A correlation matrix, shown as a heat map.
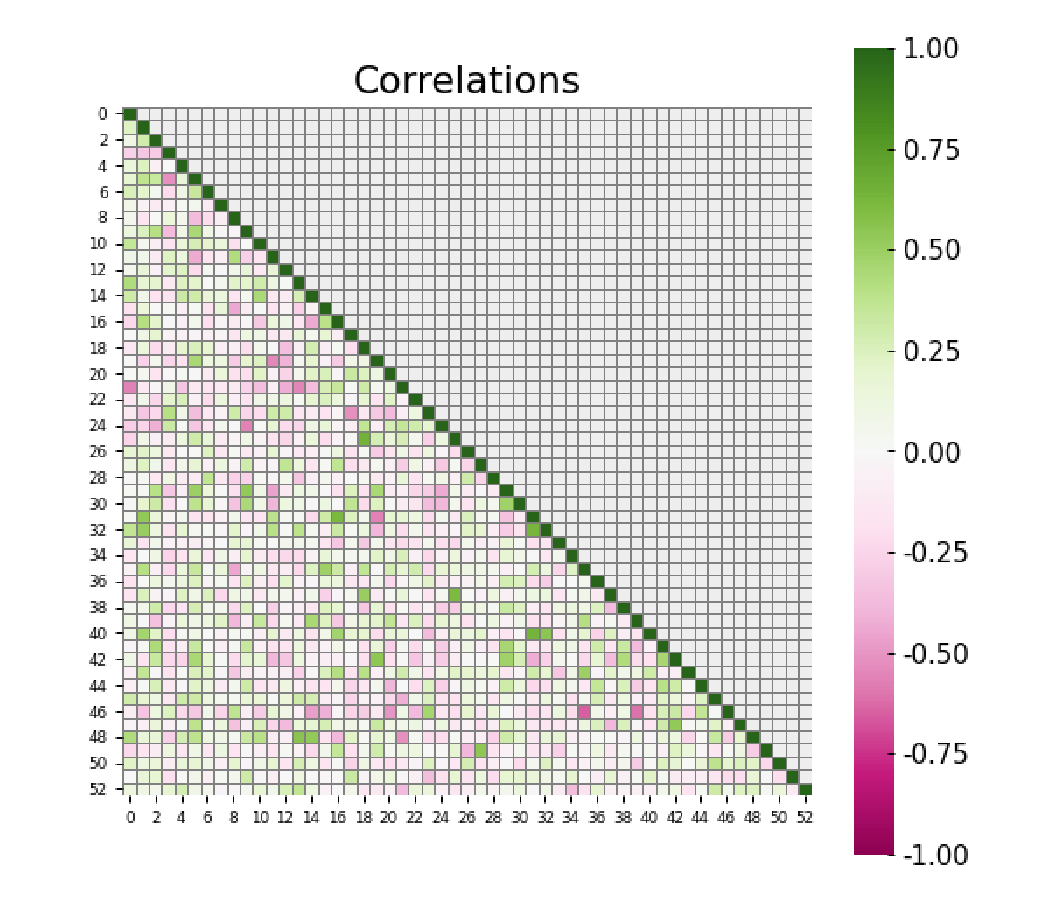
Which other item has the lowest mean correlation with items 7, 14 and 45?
21
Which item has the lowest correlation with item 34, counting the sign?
52
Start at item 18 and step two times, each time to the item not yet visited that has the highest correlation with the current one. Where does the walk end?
37
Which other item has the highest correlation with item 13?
48
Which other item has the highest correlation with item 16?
31
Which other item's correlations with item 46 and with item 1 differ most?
35
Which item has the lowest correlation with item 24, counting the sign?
9
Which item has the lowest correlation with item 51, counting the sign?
23
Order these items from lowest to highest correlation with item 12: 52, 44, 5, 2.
5, 2, 44, 52
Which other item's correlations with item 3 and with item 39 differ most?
46
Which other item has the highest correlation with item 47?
42
